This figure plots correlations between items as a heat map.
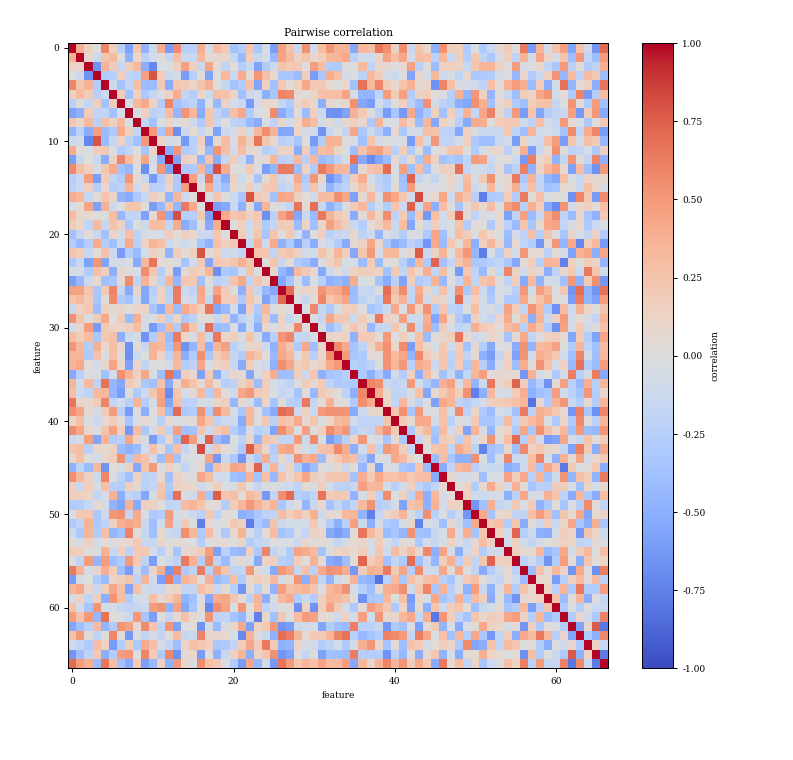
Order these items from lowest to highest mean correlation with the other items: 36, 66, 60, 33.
60, 36, 33, 66
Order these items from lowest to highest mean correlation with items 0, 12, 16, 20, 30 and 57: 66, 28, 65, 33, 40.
65, 33, 66, 40, 28
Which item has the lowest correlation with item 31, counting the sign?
9
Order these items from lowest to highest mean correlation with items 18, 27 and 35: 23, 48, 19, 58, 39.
58, 23, 19, 39, 48
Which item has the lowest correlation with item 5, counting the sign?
64
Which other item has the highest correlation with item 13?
18
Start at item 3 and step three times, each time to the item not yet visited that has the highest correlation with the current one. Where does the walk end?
45
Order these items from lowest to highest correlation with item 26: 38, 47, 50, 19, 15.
15, 47, 38, 19, 50
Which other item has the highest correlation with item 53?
51
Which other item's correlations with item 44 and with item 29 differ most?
57
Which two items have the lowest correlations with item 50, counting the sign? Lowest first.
37, 49
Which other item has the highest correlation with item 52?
55
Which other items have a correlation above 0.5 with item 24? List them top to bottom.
9, 54, 64
